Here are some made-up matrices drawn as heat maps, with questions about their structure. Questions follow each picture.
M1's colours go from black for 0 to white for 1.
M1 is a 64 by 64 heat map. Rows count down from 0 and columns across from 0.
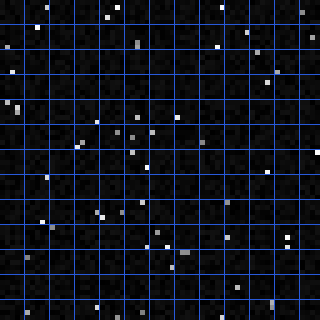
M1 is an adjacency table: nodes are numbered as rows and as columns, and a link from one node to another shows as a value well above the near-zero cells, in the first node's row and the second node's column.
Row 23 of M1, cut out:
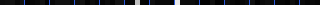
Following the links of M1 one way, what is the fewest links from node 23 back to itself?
3
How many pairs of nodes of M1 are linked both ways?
6
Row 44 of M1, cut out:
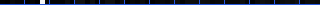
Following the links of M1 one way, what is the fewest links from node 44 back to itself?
6
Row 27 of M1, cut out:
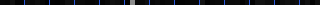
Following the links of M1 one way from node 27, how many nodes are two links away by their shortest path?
2
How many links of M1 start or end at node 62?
3
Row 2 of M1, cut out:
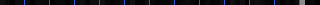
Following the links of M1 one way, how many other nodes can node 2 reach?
2
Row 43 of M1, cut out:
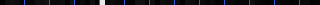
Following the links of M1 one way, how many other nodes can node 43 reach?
11
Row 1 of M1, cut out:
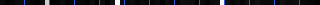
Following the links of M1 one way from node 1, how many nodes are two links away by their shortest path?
4
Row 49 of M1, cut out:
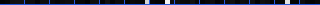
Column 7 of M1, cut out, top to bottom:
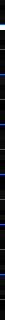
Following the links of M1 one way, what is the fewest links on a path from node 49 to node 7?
7
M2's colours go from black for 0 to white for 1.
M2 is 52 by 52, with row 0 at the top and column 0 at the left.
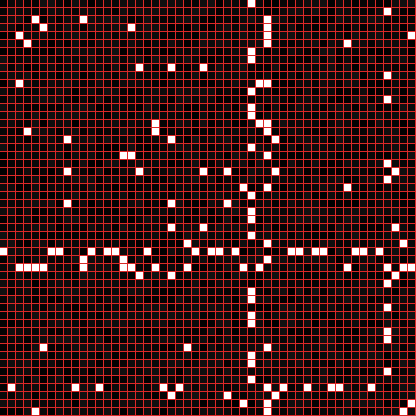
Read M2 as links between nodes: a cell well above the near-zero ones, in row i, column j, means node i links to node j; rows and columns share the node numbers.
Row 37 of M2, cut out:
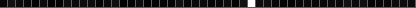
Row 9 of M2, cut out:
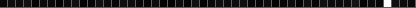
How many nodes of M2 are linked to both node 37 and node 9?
0
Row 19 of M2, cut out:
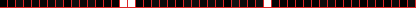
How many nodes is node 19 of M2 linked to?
3
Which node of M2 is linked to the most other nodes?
node 31
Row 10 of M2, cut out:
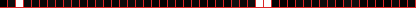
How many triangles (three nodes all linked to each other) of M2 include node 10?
2
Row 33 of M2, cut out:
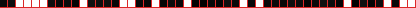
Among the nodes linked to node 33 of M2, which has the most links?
node 48
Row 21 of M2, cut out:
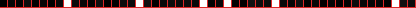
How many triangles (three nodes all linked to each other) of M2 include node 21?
6
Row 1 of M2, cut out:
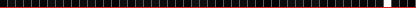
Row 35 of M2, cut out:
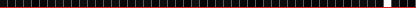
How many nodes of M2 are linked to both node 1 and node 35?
1
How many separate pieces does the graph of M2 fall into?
3
